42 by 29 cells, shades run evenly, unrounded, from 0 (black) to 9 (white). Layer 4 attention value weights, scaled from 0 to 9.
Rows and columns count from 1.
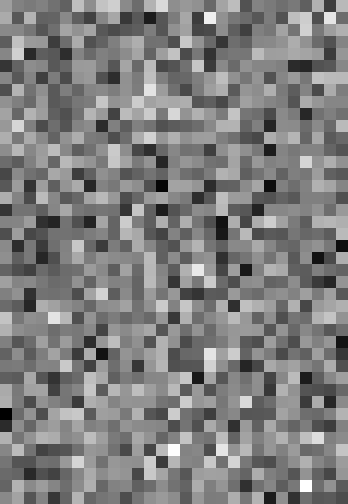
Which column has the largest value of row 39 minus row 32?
26
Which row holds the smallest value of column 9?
30
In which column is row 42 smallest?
23
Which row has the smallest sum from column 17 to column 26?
20
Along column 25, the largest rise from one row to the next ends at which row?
7
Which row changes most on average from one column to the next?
2
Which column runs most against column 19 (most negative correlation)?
11
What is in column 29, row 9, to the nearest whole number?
5
